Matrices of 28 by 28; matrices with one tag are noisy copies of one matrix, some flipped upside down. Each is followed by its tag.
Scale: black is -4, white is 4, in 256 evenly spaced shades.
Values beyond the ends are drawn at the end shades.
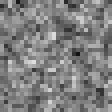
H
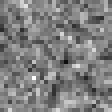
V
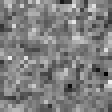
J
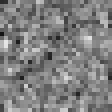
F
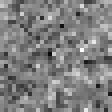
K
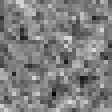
V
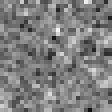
K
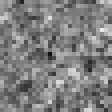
K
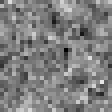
V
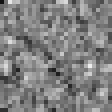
F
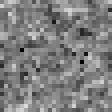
V
